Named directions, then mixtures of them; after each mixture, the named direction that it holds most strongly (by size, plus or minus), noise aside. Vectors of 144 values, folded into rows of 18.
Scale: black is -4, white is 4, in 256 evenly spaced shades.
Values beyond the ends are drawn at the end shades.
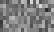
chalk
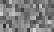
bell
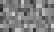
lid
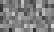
lid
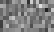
chalk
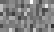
lid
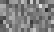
chalk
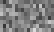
bell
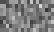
chalk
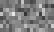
lid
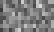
lid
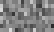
lid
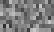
bell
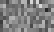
chalk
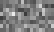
lid
